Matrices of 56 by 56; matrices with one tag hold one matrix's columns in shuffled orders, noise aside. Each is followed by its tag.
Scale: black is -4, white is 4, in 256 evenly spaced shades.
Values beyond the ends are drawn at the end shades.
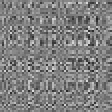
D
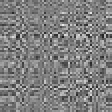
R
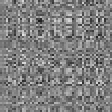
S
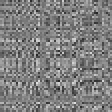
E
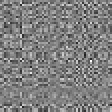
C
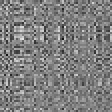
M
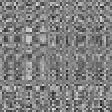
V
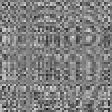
V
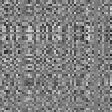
M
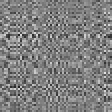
R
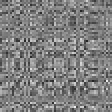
E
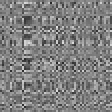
D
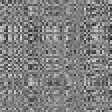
M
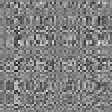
D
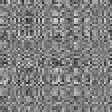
S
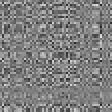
C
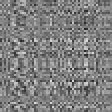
E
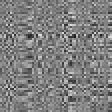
R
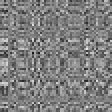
E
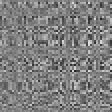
D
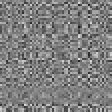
C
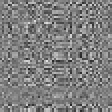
C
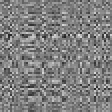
R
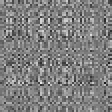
S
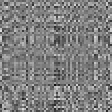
V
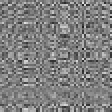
C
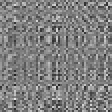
V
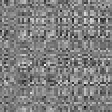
S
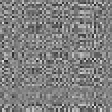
C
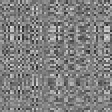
M
